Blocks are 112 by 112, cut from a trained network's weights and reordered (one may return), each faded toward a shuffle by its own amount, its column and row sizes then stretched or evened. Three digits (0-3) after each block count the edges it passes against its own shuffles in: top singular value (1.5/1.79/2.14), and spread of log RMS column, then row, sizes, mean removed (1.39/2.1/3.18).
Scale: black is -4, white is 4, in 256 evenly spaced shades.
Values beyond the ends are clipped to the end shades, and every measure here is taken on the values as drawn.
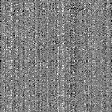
3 2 2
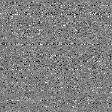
0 1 3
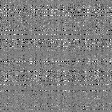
2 1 3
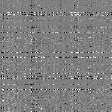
2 2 3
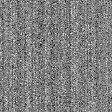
2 1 1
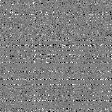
0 1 3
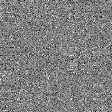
2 1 1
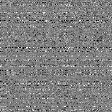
2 1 3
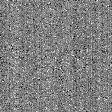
1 0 1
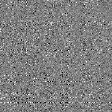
2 2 2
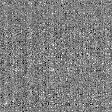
1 0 2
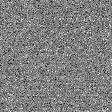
0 0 0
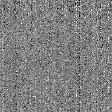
1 2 1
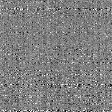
1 0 3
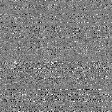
0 1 3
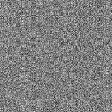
3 1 1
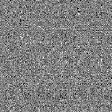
2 2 1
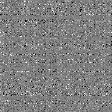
0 1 3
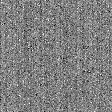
1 0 0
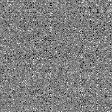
1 2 0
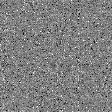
0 1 0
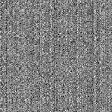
2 1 1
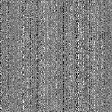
3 3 0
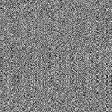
3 2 1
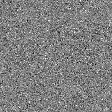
0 0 1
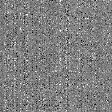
1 2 1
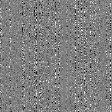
0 3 0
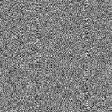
3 2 1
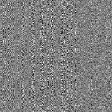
3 3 0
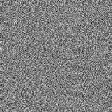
3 1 0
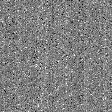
0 1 0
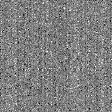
1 1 1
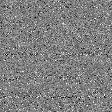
0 0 2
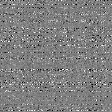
0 1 3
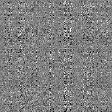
2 3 1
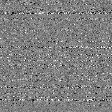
1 0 3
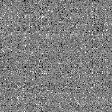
1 2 1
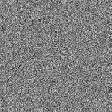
2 1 0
